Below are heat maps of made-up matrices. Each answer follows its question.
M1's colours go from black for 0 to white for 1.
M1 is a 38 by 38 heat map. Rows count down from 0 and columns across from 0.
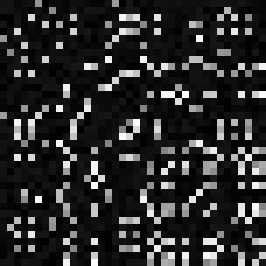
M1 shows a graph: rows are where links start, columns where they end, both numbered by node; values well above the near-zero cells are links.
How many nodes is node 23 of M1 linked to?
10
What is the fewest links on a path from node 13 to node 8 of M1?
4
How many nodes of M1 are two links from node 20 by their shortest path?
2
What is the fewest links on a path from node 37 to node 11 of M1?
7
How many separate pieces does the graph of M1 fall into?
2
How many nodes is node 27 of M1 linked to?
5
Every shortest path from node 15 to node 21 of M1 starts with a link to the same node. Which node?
node 12
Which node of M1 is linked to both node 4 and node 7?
node 31
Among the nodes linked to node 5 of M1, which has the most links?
node 28
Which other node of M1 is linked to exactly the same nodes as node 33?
node 18
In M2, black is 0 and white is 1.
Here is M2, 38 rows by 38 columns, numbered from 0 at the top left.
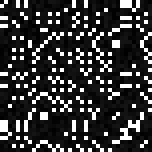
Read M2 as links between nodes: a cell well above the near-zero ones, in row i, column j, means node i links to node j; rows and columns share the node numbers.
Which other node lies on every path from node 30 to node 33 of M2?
node 31
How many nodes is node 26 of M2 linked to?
3
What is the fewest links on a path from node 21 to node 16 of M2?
3
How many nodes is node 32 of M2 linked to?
9
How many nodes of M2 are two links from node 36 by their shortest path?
7
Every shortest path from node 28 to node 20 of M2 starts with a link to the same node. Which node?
node 35
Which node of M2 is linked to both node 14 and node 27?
node 24
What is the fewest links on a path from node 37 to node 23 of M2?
5
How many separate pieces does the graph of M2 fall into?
2
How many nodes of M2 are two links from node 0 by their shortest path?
1
